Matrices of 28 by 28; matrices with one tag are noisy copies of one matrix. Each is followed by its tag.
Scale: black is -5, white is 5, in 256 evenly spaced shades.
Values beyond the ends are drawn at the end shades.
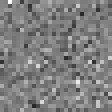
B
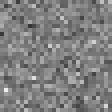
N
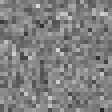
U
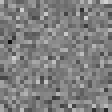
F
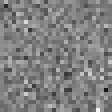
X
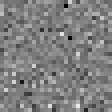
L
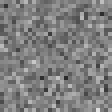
X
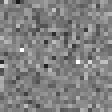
B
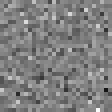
X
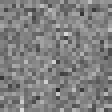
F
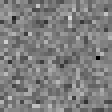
U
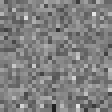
L
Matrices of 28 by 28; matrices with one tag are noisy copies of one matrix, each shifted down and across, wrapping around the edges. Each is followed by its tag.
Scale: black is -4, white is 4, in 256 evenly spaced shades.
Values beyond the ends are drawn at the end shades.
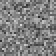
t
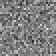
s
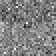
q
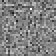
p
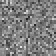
p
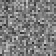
p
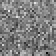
q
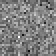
q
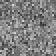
q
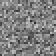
t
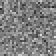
t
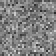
t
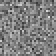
p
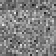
q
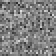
s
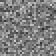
t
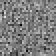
p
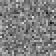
s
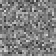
s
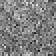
q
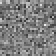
t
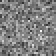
t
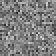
s
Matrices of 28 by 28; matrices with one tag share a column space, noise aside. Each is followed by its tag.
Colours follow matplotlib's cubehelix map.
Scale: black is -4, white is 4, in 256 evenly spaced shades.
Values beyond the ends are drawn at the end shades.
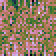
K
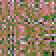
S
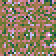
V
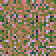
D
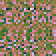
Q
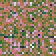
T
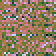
V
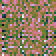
D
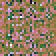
V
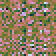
Q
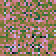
T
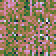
S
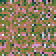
V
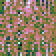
K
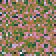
V
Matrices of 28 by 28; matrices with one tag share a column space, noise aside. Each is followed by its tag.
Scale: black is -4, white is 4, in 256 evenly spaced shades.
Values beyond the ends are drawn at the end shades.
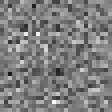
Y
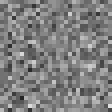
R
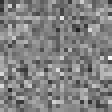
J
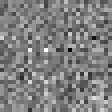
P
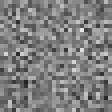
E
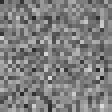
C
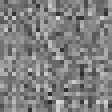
J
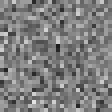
Y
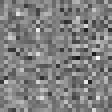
E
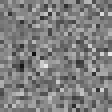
R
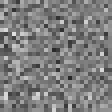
C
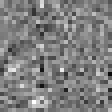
J
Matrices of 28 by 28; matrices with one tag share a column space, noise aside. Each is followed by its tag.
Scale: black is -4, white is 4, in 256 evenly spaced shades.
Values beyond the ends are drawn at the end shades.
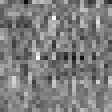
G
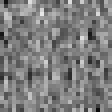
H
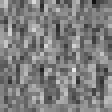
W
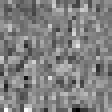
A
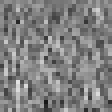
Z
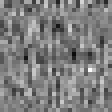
W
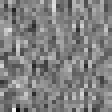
A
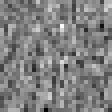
A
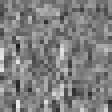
Z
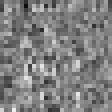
A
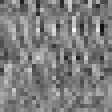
W
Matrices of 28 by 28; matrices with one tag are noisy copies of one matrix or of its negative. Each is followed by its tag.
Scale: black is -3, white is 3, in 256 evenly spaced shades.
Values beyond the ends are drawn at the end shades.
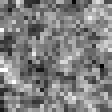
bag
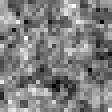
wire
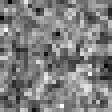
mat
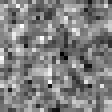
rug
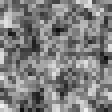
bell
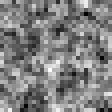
bell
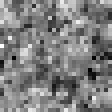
wire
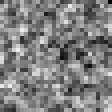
rug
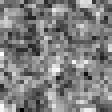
bell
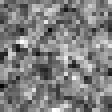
rug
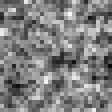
mat
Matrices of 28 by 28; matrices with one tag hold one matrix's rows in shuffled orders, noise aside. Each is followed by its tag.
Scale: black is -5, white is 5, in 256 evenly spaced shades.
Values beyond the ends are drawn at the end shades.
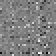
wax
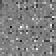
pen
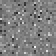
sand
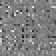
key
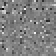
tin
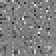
sand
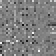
key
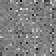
pen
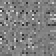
key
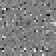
tin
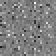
sand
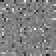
tin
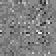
wax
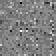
pen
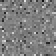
tin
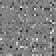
pen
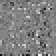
wax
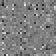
tin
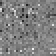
key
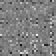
pen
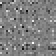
key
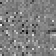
key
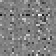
wax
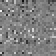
key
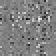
wax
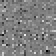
tin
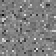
tin
